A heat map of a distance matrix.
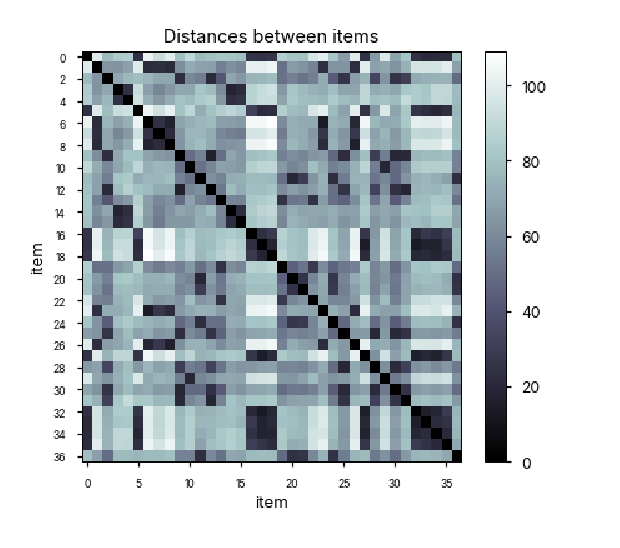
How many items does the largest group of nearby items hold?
10
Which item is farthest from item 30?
4
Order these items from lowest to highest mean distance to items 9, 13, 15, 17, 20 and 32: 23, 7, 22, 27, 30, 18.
30, 27, 18, 22, 7, 23
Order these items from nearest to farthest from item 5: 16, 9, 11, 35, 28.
35, 16, 28, 11, 9
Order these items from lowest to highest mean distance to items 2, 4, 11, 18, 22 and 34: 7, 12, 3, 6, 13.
13, 12, 3, 7, 6
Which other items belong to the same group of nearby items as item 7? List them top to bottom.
1, 6, 8, 23, 26
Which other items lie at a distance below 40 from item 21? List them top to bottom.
11, 20, 24, 36
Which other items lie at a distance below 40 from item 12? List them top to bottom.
2, 9, 25, 28, 30, 31
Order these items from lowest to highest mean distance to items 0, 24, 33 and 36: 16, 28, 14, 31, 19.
16, 28, 19, 31, 14
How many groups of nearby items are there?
7
